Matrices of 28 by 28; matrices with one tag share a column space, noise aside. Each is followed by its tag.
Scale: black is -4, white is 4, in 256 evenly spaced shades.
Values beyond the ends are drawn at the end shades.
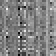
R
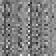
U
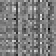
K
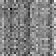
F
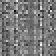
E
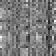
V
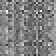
E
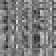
V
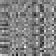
U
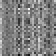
F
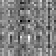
V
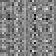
K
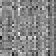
R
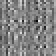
V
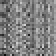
U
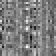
V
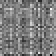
F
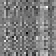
R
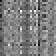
E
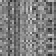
K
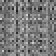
K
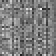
F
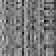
V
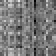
V
